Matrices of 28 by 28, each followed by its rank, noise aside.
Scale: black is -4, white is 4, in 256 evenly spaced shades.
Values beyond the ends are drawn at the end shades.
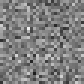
seven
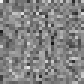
six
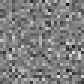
seven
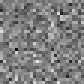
eight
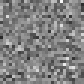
eight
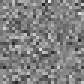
eight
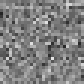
eight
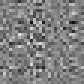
four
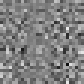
four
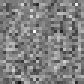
seven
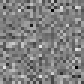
seven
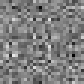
four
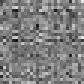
six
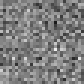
seven
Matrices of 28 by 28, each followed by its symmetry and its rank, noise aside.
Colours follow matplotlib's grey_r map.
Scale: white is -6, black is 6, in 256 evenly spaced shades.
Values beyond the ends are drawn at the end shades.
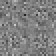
antisymmetric, rank six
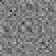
symmetric, rank six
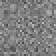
antisymmetric, rank six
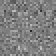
no symmetry, rank six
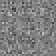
antisymmetric, rank six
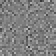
no symmetry, rank six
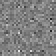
antisymmetric, rank six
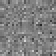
antisymmetric, rank four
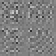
symmetric, rank three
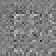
symmetric, rank four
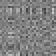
no symmetry, rank three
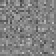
symmetric, rank six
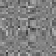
no symmetry, rank three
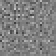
antisymmetric, rank four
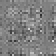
no symmetry, rank four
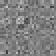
symmetric, rank three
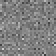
antisymmetric, rank six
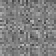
antisymmetric, rank four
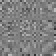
symmetric, rank three
